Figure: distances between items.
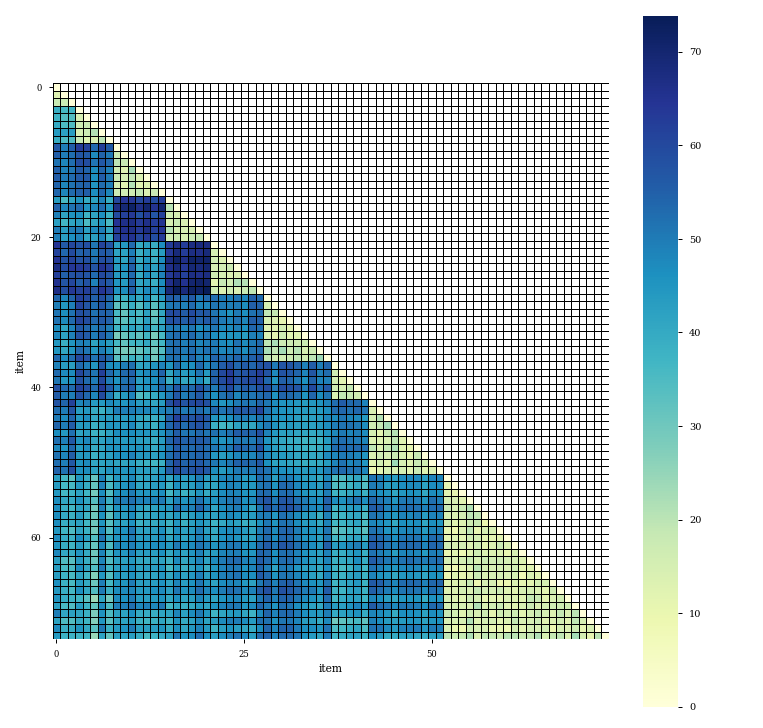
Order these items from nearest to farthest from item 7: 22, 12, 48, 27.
48, 12, 22, 27
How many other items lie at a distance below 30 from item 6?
4
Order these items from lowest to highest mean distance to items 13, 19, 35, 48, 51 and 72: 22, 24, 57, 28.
57, 28, 22, 24
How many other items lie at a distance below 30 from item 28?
8
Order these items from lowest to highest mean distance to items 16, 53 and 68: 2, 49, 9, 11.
2, 49, 11, 9
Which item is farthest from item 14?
16
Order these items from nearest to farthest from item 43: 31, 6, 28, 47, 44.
47, 44, 6, 31, 28
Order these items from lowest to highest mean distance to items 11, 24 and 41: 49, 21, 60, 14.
21, 14, 60, 49
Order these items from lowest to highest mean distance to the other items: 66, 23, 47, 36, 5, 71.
71, 66, 5, 47, 36, 23
